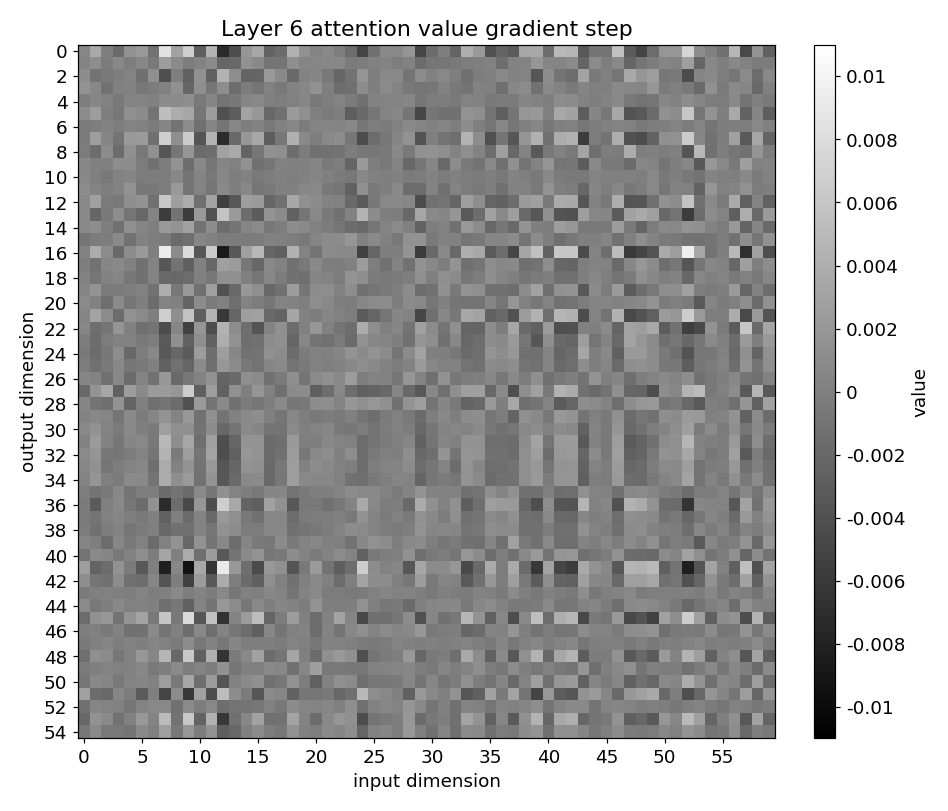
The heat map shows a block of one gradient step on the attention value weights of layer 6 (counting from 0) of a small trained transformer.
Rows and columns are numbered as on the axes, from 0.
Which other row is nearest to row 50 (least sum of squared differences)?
40
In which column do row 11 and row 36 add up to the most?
12
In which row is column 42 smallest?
41
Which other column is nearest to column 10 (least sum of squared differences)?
35
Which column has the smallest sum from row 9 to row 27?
43
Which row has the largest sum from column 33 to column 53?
16
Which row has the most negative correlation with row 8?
1
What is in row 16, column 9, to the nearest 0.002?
0.008
